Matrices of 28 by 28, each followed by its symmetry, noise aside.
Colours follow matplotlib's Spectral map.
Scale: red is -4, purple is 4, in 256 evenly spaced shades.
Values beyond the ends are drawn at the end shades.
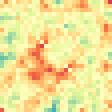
symmetric across the other diagonal.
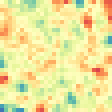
antisymmetric.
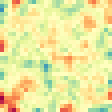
symmetric across the other diagonal.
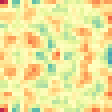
mirrored top to bottom.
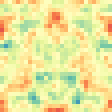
mirrored left to right.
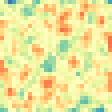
same after a half turn.
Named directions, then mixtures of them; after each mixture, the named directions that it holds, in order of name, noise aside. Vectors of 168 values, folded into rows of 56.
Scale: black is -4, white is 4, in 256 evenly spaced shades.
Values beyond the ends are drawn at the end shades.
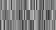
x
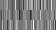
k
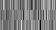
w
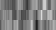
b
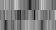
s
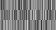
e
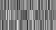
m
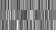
m.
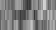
b, s.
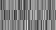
e.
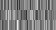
m.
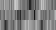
s.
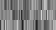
b, x.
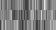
b, x.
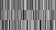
m, w, x.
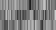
m, s.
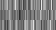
e, k, s.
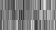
b, k, w.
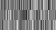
b, e, m.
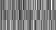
e, k.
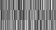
e, k, w.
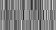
w.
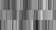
b.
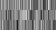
b, e, m.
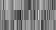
s, w.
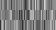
b, x.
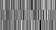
w.
